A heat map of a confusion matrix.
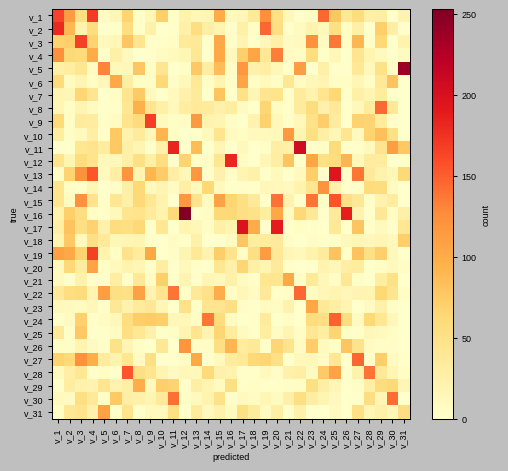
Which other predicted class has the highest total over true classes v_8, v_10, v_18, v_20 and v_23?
v_29
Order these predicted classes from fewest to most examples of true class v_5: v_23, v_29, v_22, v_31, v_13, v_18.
v_23, v_18, v_29, v_13, v_22, v_31
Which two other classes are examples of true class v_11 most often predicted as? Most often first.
v_22, v_30
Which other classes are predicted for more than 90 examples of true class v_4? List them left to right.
v_1, v_15, v_18, v_20
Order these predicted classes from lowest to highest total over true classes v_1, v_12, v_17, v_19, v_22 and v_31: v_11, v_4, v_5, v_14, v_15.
v_14, v_11, v_5, v_15, v_4
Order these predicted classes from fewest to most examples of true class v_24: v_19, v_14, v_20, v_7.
v_20, v_19, v_7, v_14
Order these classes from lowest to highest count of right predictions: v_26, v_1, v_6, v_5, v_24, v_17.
v_24, v_26, v_6, v_5, v_1, v_17
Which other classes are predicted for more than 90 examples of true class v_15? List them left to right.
v_3, v_12, v_20, v_23, v_25
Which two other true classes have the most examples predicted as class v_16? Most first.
v_12, v_26
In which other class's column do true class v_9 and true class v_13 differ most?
v_25
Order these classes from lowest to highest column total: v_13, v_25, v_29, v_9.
v_9, v_13, v_29, v_25
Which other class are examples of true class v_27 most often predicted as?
v_3
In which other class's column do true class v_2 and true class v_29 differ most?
v_1
